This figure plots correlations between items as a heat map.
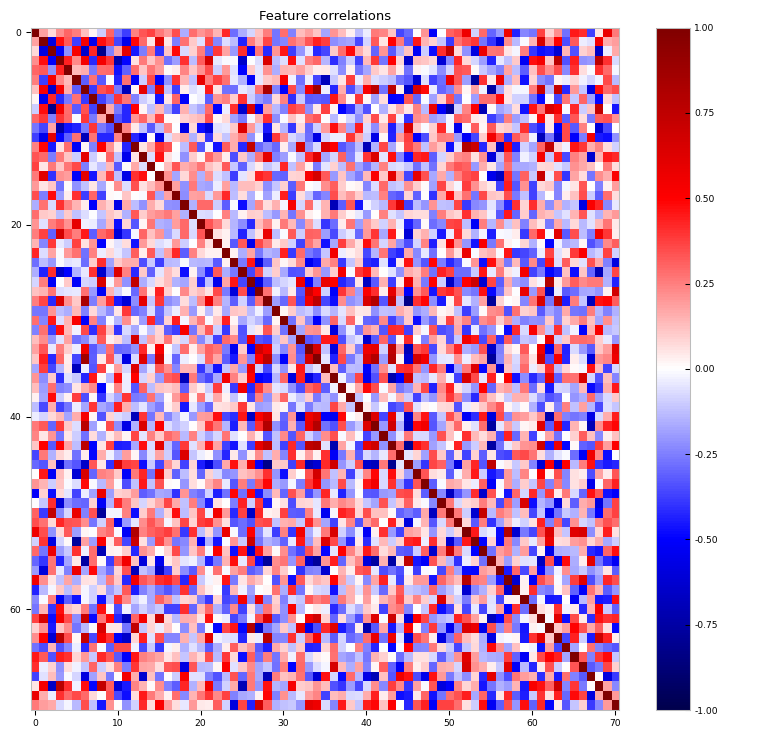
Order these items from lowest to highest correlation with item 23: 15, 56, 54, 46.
46, 15, 56, 54
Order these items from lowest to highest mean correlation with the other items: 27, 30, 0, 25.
25, 30, 27, 0
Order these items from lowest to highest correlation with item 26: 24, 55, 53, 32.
55, 24, 32, 53
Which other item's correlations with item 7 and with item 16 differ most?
56
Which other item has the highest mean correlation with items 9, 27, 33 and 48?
43
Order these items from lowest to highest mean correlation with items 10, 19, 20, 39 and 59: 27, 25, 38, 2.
38, 27, 2, 25
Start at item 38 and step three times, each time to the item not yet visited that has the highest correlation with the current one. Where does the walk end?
54
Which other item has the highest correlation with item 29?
11
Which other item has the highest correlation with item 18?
44
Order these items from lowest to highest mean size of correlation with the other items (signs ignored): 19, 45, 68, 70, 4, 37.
19, 4, 37, 70, 68, 45
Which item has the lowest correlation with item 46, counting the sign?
5
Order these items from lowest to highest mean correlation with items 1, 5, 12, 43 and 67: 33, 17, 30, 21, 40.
40, 17, 30, 33, 21
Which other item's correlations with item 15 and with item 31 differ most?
57
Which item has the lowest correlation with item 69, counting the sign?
67
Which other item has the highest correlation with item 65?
52
